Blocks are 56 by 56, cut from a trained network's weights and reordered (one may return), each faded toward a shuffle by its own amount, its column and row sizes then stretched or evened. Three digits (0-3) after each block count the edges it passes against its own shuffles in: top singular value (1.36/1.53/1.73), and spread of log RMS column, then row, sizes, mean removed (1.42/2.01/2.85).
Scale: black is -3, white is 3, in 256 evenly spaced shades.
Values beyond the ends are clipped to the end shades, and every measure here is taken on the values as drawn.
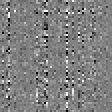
3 3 1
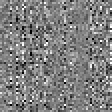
3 3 0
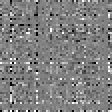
1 3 3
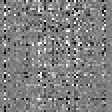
1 3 3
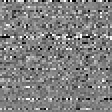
1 0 3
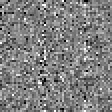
1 2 0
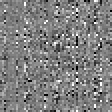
0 3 1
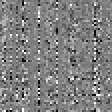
2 3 2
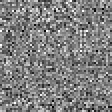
2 0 1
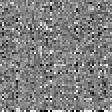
2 2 2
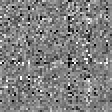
0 2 2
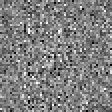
1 2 0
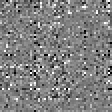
0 2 2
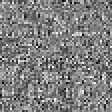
2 0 2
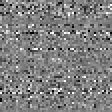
0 1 3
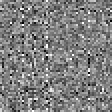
2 2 1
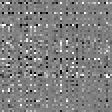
1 3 3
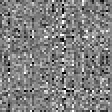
3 3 1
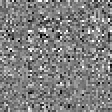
2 2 2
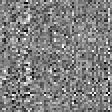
3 2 1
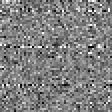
2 1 2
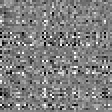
3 2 3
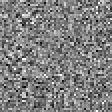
2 0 0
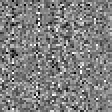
1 2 0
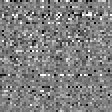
1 1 3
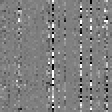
3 3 0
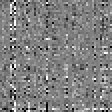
3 3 2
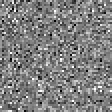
1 1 1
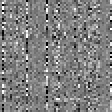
3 3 0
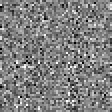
1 1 1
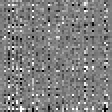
3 3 2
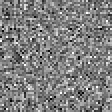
1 0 1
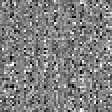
1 3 1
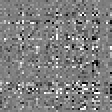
0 3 3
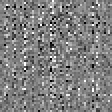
1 3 1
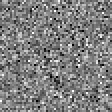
0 1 0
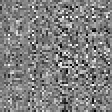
3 3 1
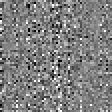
2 3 0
